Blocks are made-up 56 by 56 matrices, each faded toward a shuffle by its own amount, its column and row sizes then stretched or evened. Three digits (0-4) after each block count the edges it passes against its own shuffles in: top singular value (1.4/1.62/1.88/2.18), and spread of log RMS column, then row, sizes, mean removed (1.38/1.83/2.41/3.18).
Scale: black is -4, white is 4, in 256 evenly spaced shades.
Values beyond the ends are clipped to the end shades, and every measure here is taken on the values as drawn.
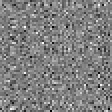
4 1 1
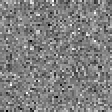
2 1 1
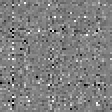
2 2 2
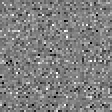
0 1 3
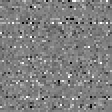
1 0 3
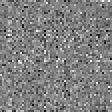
3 1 2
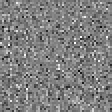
2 2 1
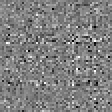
3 2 3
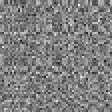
4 0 1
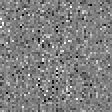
1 2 0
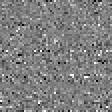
0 1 3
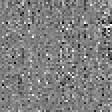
2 3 1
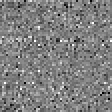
0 0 2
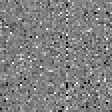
2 1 0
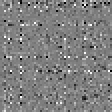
1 3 3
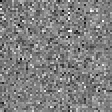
0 1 1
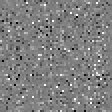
1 1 1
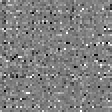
2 0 2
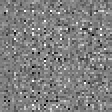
1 2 2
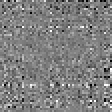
3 3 3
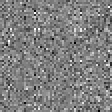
3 2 0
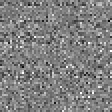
3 0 2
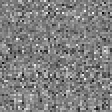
3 0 2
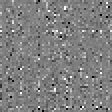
1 3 1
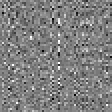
4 3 0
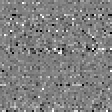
0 0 3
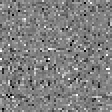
2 1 2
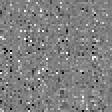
1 2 1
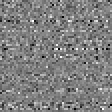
2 0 3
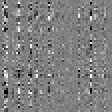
4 4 2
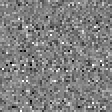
0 0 2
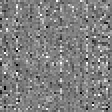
2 3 0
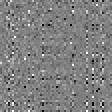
4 3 1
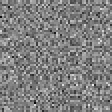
4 0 0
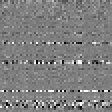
4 1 4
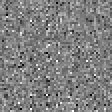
1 2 1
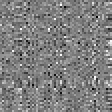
4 3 1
